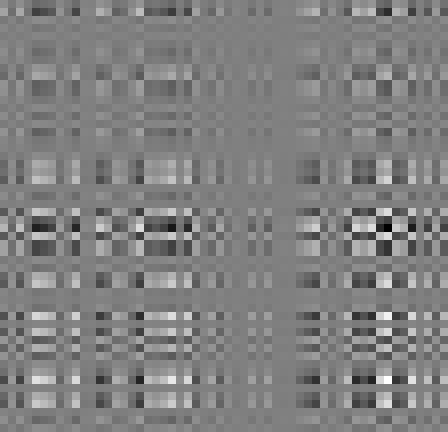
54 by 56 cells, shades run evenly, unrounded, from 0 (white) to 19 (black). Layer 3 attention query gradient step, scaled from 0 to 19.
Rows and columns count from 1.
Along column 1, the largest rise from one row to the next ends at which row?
30
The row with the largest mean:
29
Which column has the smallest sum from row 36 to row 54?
49
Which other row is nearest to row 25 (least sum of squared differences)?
15
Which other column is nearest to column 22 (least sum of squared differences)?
52
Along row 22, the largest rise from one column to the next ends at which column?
50
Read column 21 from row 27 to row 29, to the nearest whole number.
6 12 14
